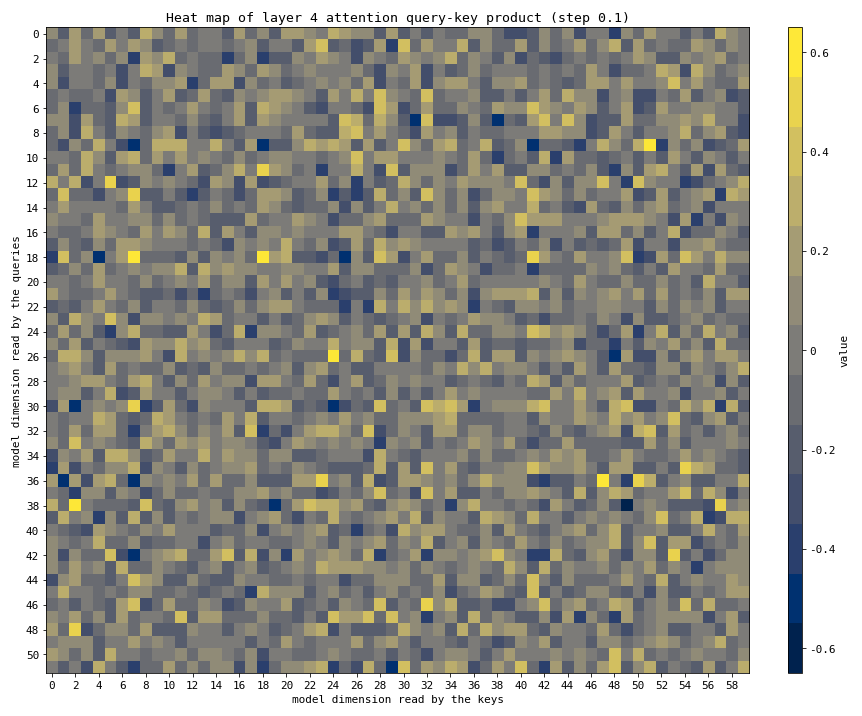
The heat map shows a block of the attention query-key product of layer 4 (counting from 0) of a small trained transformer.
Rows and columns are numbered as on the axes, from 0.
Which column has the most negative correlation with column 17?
18
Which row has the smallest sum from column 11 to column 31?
21
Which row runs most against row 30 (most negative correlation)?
38
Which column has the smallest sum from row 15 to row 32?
25
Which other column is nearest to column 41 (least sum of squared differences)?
1
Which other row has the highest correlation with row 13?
30
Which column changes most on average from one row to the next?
7
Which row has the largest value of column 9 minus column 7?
9
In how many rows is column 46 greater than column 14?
15
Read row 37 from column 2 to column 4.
-0.4 0.1 0.1
